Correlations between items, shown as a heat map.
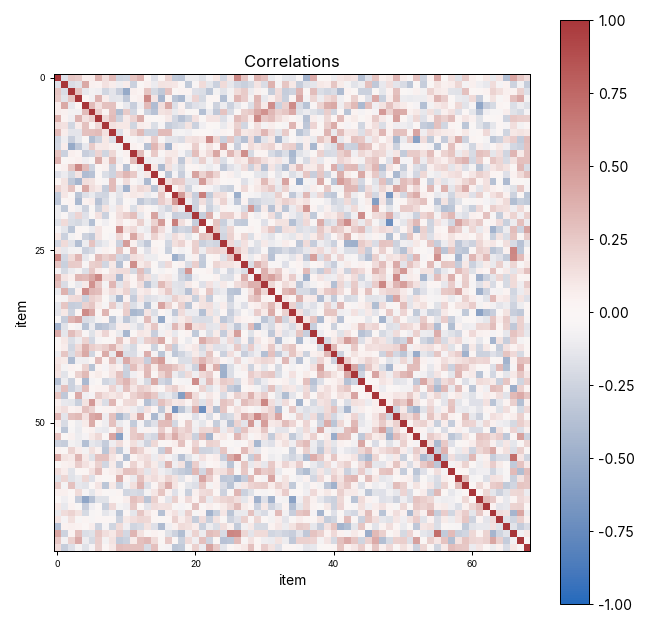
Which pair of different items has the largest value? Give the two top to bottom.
55, 66
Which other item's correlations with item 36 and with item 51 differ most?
63
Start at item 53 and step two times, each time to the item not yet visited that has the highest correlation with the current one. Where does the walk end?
20
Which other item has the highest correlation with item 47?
30
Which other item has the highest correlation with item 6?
29
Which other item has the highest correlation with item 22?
9
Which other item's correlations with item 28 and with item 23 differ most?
50
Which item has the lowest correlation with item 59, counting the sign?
40
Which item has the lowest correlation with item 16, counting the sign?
10
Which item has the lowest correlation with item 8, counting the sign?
35
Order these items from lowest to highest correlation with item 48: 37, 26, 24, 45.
37, 45, 26, 24
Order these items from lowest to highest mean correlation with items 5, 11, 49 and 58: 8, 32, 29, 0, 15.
15, 32, 0, 8, 29
